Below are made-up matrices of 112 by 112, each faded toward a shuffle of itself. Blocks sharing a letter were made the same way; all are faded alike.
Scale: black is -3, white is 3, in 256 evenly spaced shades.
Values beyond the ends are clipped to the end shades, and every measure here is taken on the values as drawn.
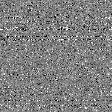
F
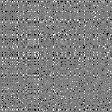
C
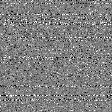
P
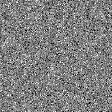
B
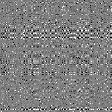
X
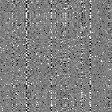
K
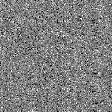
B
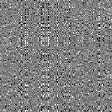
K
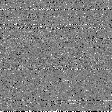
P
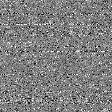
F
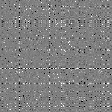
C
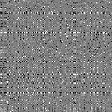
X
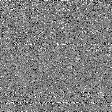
F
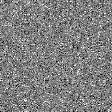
B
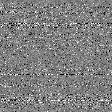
P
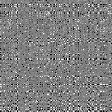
X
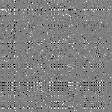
C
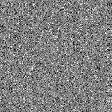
B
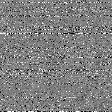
P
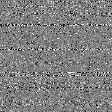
P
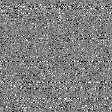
P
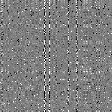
K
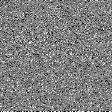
F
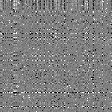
C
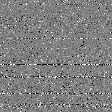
P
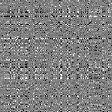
X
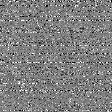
P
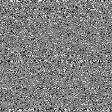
F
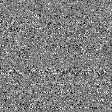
F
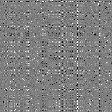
C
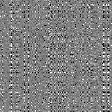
K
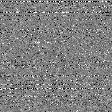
P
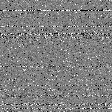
P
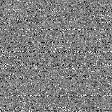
F
